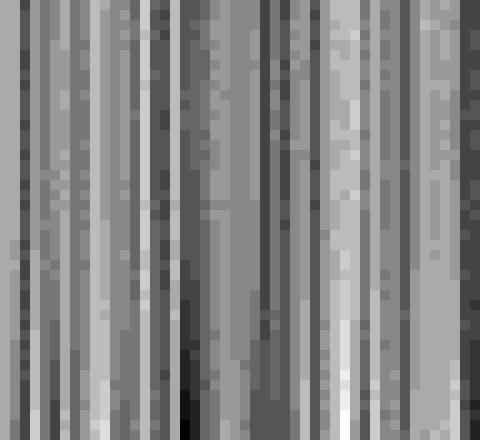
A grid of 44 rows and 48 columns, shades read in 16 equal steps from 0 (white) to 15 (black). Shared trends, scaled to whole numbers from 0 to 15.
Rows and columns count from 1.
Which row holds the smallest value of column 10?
43
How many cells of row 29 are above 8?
13
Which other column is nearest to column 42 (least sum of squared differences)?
24
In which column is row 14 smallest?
15
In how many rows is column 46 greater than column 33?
9
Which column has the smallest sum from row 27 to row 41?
35
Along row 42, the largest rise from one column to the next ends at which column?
19
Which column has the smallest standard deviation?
1
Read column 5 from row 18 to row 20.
7 8 8
